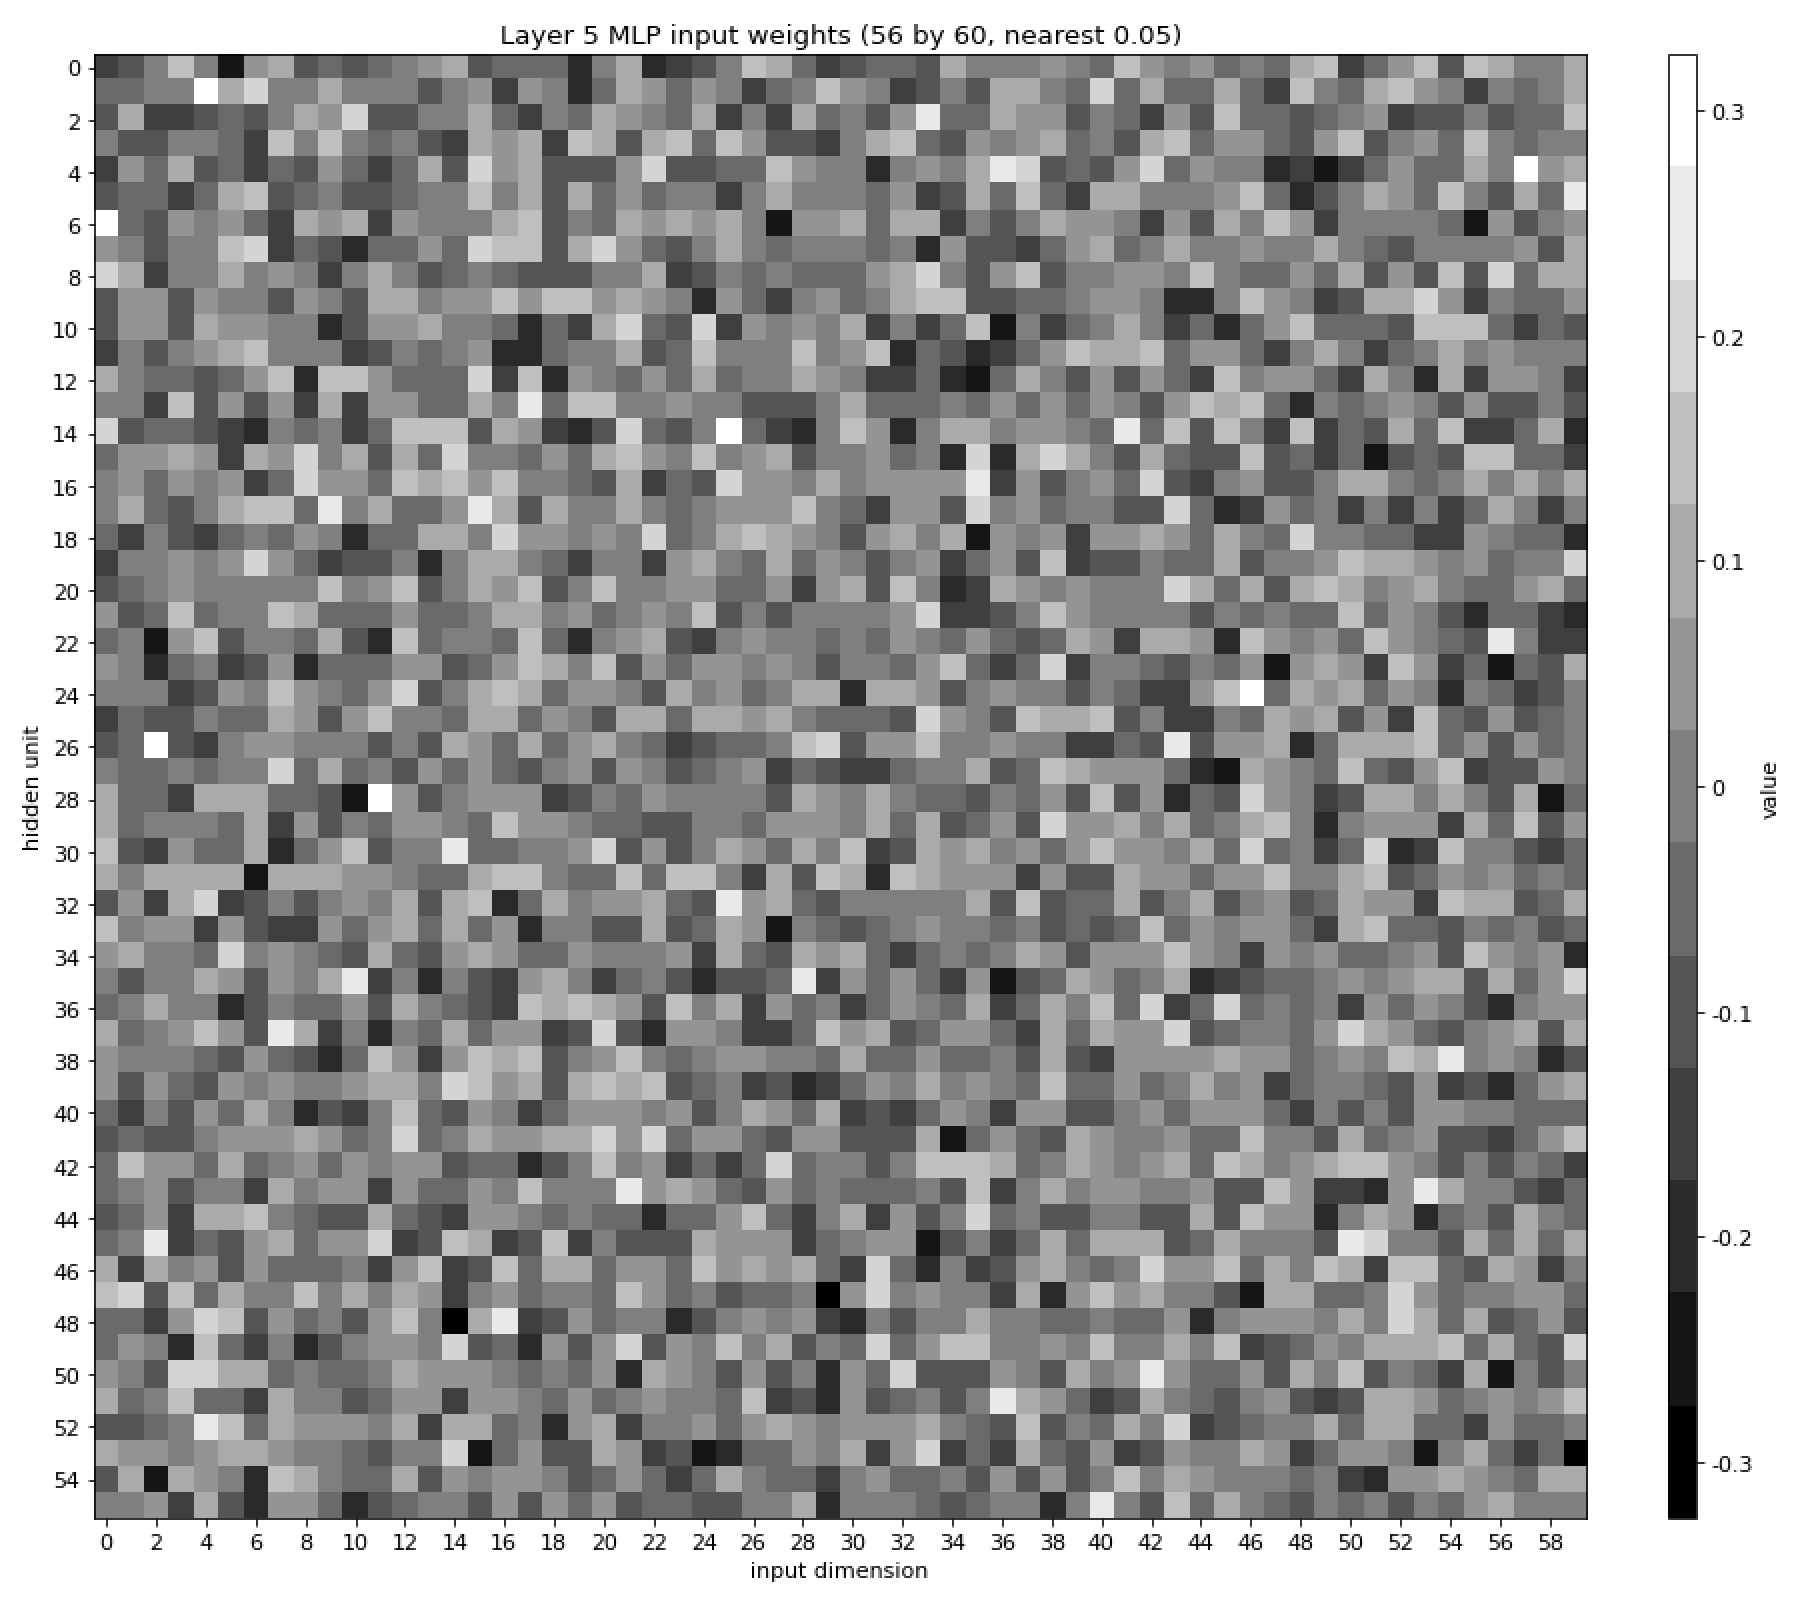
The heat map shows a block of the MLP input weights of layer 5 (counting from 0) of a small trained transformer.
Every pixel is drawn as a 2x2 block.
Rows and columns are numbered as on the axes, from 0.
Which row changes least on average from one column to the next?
21
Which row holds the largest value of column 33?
2
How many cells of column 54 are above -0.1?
38
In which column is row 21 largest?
33
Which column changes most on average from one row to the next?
59
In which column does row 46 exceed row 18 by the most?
53
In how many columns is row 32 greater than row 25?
25
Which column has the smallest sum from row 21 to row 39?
58
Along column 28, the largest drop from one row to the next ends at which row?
36
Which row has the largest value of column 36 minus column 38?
4
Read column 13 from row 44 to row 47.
-0.1 -0.1 0.15 0.05
